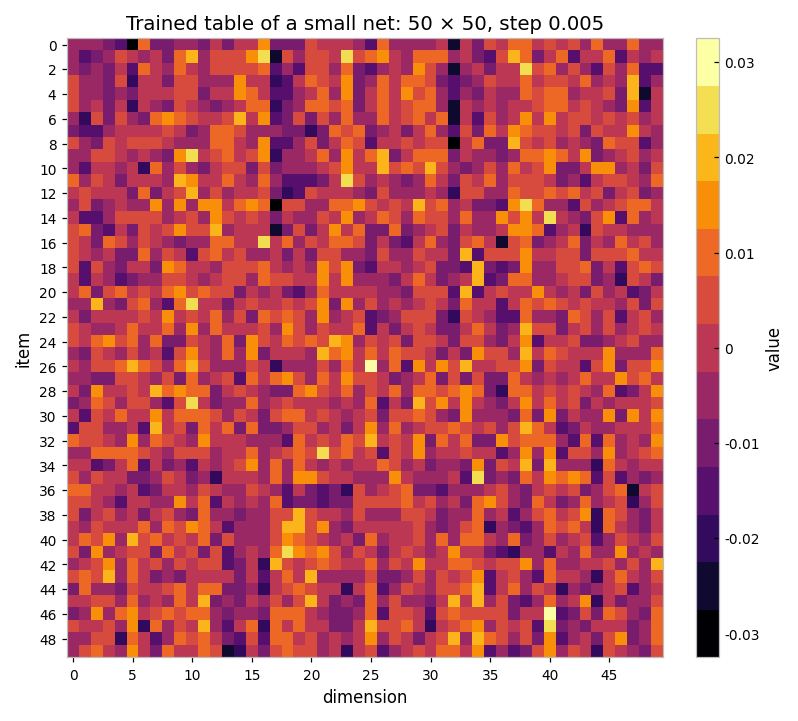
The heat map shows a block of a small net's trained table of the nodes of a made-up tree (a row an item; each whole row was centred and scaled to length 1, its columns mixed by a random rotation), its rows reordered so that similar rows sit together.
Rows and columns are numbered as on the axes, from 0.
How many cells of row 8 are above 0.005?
7
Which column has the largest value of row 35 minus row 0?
34
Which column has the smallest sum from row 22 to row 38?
44
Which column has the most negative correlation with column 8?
15
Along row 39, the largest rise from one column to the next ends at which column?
45
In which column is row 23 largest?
38
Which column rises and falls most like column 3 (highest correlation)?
5
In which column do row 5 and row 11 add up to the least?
32
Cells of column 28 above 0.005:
6
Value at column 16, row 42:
-0.02
